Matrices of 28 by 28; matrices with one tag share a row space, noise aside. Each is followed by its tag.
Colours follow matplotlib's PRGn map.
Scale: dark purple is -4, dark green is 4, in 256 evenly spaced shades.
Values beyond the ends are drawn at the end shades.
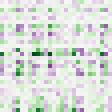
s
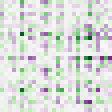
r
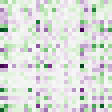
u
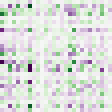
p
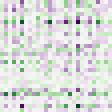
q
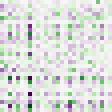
p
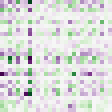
p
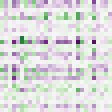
q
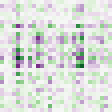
s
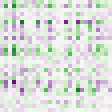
q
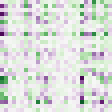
u
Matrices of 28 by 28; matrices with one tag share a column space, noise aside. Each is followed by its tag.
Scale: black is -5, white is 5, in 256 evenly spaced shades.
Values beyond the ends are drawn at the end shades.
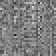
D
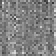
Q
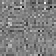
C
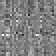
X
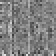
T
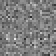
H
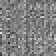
H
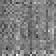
T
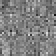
X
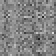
H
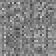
D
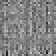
T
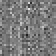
D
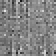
Q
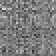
D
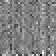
T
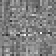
X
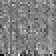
T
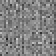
H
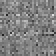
X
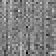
Q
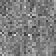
X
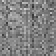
D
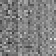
H
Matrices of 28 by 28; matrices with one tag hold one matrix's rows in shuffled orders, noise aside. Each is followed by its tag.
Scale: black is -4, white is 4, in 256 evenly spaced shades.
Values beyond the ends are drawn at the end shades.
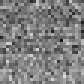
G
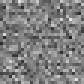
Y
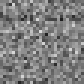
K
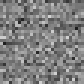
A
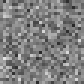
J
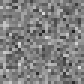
J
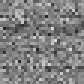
A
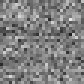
Y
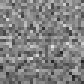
G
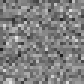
Y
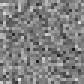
J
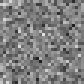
J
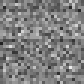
Y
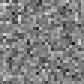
J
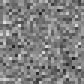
J
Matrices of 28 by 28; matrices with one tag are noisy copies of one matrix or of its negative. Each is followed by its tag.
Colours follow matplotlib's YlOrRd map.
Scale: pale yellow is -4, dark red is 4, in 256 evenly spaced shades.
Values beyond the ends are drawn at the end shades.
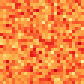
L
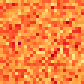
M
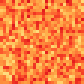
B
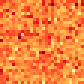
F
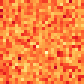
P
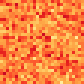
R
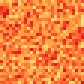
M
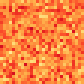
L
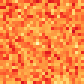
R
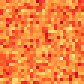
B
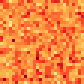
B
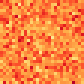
R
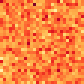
B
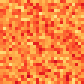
R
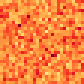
M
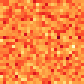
R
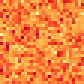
P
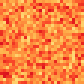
B
